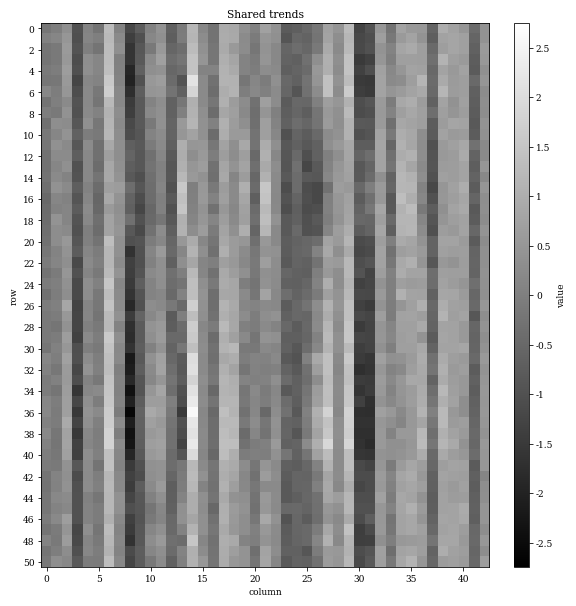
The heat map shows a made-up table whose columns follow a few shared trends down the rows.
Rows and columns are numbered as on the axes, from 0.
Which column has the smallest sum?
8
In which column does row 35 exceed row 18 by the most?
14
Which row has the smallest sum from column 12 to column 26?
17
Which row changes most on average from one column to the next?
36
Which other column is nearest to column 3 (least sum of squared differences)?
30
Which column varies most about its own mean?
13
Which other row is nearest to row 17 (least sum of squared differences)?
16
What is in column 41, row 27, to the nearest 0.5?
-1
